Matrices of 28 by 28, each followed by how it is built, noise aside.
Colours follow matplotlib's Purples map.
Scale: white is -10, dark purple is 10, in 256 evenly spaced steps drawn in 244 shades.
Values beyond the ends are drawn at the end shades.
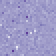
sparse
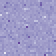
sparse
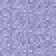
repeating rows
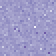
sparse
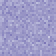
repeating rows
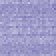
blocks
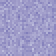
repeating rows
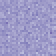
repeating rows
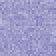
blocks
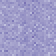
repeating rows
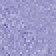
lower triangular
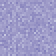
repeating rows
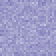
blocks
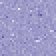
sparse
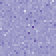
sparse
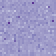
sparse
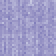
blocks
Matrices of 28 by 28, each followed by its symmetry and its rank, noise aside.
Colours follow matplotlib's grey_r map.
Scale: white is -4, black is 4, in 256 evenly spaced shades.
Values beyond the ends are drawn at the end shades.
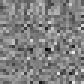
no symmetry, rank six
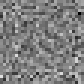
no symmetry, rank six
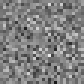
antisymmetric, rank six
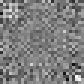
symmetric, rank six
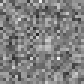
symmetric, rank seven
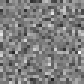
antisymmetric, rank six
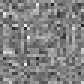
no symmetry, rank five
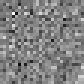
symmetric, rank seven
